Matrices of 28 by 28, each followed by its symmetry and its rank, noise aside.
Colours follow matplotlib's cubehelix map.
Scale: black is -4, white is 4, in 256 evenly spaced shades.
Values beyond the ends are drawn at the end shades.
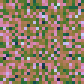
antisymmetric, rank six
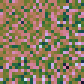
symmetric, rank eight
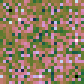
symmetric, rank six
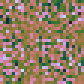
antisymmetric, rank eight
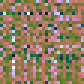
no symmetry, rank four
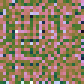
antisymmetric, rank four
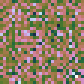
no symmetry, rank six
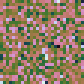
antisymmetric, rank six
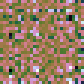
no symmetry, rank four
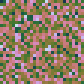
symmetric, rank eight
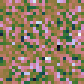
antisymmetric, rank six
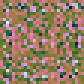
antisymmetric, rank six
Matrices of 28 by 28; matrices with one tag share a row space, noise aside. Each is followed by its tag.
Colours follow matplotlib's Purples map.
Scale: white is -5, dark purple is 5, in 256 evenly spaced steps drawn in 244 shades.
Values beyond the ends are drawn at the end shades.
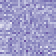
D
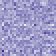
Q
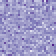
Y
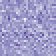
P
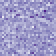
Q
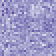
Q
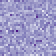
Y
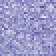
Q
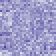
D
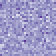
Y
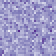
Q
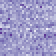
D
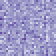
Y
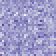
P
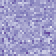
Q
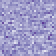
Q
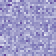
D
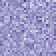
Y
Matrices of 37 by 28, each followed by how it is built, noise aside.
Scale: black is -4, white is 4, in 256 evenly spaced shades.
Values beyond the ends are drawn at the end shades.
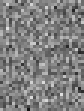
repeating rows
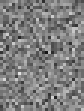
noise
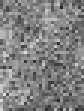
smooth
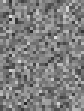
repeating rows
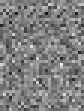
repeating columns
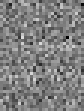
repeating columns
